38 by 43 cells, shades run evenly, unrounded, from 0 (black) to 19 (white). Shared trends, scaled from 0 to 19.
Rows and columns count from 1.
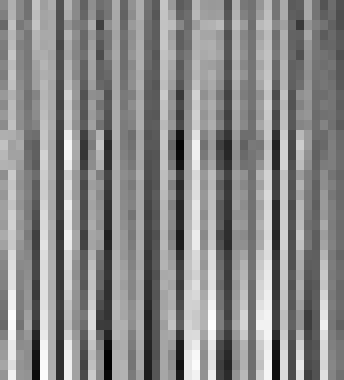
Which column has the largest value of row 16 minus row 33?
13
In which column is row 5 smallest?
8
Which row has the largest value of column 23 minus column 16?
3
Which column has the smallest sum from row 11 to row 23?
23
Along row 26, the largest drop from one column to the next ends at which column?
35
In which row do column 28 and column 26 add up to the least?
15
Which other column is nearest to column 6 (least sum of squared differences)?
34
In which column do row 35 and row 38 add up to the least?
14
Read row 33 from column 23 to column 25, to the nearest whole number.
7 16 15
